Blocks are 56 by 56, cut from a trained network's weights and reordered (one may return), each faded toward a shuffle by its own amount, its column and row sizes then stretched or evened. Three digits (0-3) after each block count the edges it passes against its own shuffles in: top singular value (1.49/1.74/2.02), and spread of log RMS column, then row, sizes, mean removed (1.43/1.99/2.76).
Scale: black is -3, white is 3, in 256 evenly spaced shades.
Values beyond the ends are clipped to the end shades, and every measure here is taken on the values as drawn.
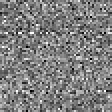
2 0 1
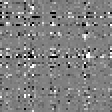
2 3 3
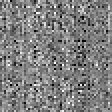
1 2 2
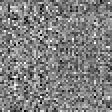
2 2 0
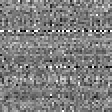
3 0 2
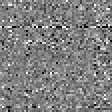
1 1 2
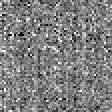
0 1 2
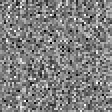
1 0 0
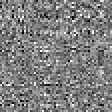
3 2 2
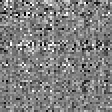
0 1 3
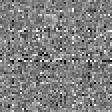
1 2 2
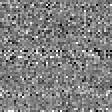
0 0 2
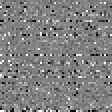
1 0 3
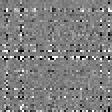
3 2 3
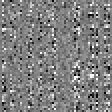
2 3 0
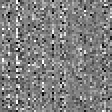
0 3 0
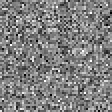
1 0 0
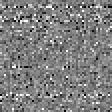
1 1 2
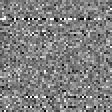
2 0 2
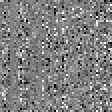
0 3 0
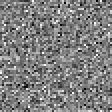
0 1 0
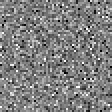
0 0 0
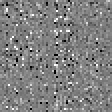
0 2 1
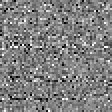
2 0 2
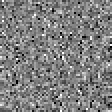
2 1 0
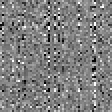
3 3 1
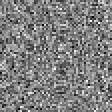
2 0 0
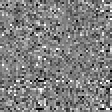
2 2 1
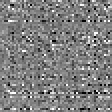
2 2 3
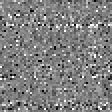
0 0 2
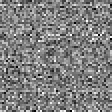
3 0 1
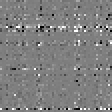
2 2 3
